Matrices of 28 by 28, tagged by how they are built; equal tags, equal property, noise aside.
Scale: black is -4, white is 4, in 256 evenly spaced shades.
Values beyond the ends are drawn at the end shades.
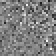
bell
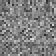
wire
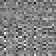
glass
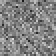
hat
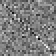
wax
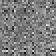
glass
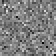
wax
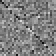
wax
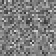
wire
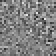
bell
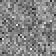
hat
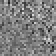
bell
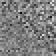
bell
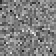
wax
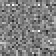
glass
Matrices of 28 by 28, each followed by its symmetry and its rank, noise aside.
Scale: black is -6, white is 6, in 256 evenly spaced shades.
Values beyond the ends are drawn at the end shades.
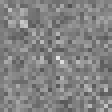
symmetric, rank five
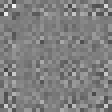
symmetric, rank three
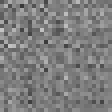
no symmetry, rank five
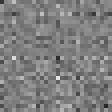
no symmetry, rank five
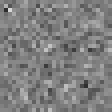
symmetric, rank five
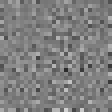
antisymmetric, rank four
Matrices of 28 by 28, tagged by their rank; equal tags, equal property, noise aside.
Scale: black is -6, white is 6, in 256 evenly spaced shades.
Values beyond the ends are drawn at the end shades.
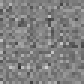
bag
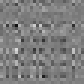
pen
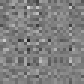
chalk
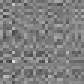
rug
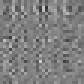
chalk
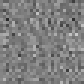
bag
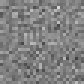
bag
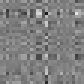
pen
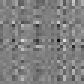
pen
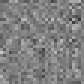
rug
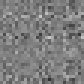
rug
